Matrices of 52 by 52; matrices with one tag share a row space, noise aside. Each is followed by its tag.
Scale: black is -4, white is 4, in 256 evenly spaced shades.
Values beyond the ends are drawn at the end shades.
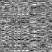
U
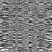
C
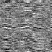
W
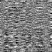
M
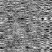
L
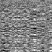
U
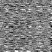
M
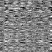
M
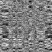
C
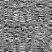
M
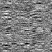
W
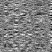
M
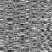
L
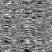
W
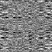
C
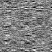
W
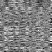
M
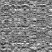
U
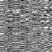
L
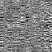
L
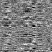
W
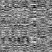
U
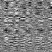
M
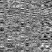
L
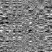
C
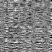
M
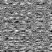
M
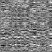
U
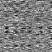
M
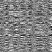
M
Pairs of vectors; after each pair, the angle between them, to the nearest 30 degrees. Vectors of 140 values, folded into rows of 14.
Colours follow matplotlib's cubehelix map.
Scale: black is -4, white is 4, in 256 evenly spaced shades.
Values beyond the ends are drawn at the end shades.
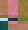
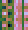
90 degrees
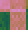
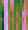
90 degrees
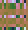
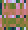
30 degrees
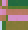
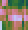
30 degrees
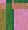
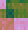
60 degrees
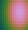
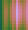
30 degrees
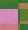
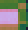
30 degrees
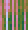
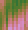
120 degrees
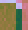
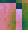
150 degrees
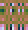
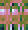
150 degrees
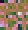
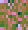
150 degrees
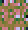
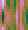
90 degrees
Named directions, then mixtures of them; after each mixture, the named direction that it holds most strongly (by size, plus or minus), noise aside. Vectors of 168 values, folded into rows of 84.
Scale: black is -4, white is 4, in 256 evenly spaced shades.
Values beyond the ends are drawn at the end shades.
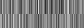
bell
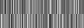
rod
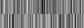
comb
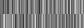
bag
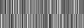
rod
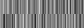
bag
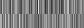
bell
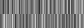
bag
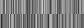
rod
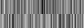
comb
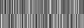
rod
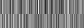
bell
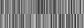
comb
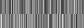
rod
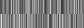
rod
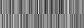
bell
